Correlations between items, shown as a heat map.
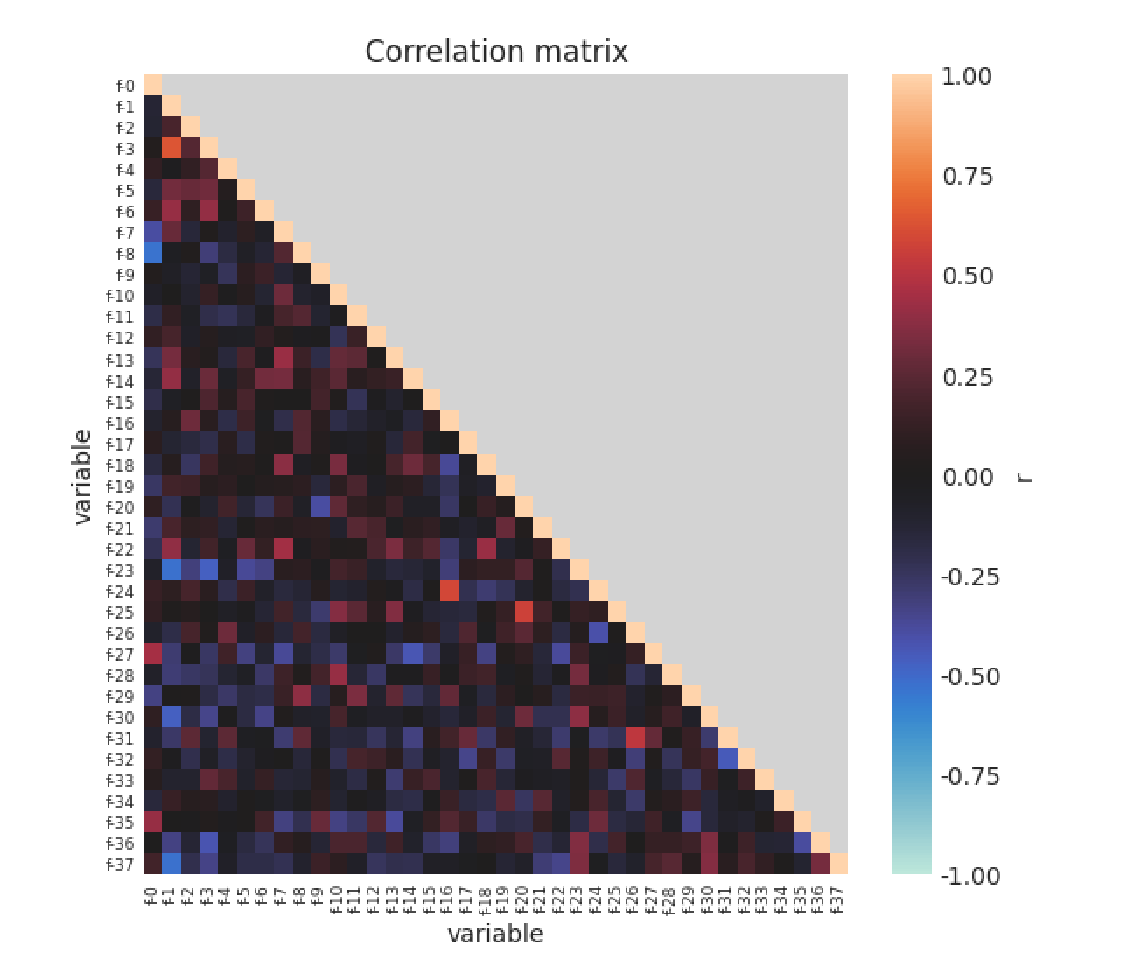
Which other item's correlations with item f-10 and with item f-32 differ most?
f-28
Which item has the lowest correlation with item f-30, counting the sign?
f-1
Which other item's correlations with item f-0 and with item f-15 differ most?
f-27
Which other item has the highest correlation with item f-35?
f-0
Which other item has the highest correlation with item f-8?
f-29
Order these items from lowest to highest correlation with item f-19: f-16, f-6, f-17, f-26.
f-16, f-17, f-6, f-26
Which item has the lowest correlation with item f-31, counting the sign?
f-32
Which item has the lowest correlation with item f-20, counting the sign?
f-9
